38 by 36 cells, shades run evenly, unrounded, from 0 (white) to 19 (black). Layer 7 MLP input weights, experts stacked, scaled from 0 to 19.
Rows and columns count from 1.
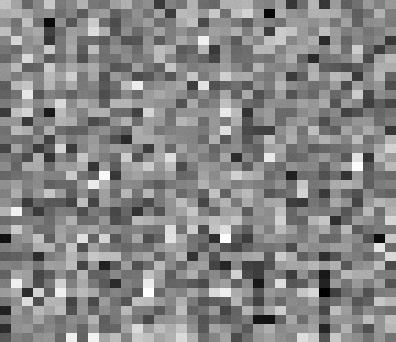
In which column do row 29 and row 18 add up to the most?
34
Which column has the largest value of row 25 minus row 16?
31
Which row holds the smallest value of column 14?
33
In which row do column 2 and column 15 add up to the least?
32
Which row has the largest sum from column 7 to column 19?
24
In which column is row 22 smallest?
28
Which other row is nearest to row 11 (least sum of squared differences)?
7
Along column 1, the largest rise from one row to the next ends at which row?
27
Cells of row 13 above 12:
6
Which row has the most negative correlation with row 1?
16
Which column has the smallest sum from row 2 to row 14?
3
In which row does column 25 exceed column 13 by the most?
2
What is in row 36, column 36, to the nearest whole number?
5
